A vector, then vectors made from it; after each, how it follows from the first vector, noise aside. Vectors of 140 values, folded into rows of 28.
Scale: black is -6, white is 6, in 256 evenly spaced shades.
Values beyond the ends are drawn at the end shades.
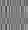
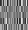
reversed, negated, scaled up.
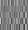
wrapped around.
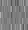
wrapped around, negated, partly zeroed.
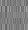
shrunk.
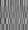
wrapped around.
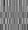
wrapped around.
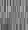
sign-scrambled.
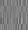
reversed, negated, shrunk.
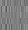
shrunk.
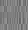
reversed, negated, shrunk.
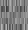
sign-scrambled.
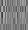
wrapped around.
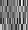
reversed, negated, scaled up.
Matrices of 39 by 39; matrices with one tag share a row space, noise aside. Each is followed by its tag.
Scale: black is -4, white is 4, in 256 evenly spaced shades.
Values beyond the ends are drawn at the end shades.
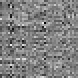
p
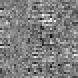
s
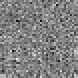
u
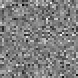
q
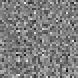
u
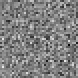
q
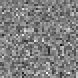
q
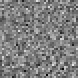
q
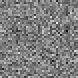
u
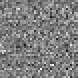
u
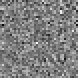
q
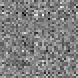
q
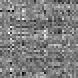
p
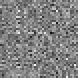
u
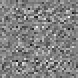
q
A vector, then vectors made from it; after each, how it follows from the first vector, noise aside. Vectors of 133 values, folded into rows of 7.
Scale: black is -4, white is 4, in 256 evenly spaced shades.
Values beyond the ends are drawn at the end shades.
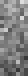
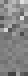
partly zeroed.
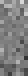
partly zeroed.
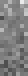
partly zeroed.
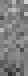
partly zeroed.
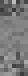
wrapped around, partly zeroed.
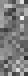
sign-scrambled.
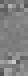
wrapped around, partly zeroed.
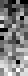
negated, scaled up.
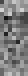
wrapped around, negated.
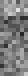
wrapped around, negated.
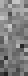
reversed, negated.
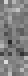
wrapped around, partly zeroed.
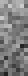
reversed, negated.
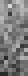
reversed, negated.
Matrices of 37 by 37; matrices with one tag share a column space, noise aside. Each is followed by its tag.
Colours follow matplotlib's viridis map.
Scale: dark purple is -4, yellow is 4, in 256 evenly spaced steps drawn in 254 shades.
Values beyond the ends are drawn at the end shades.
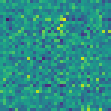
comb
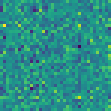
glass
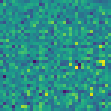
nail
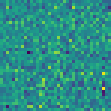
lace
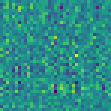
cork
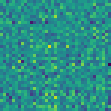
nail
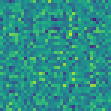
comb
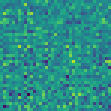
nail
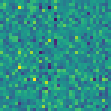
lace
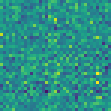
cork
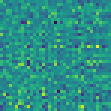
nail
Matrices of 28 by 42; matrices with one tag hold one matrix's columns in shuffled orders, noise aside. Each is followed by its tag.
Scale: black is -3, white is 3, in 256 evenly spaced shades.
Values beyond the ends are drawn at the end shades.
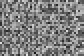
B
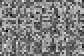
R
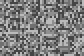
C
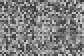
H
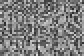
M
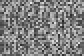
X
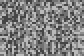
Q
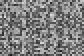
X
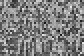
R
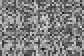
M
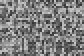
R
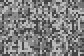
R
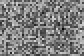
X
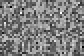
R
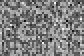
Q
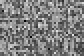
R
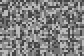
Q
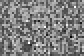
R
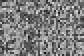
Q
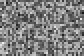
Q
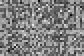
C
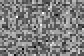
C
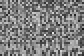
M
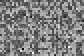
Q
